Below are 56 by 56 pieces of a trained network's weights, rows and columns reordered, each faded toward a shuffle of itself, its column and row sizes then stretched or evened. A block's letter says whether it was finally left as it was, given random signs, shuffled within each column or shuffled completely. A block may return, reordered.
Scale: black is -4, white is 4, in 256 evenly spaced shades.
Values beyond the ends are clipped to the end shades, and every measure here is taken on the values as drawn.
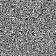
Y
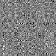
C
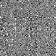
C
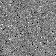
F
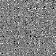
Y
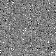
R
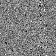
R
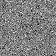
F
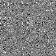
Y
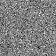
F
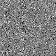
R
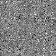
Y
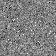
F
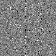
R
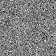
F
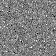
F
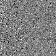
R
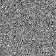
R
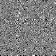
Y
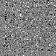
Y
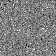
F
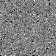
Y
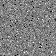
F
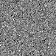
R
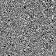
R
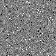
R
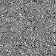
Y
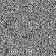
C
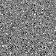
Y
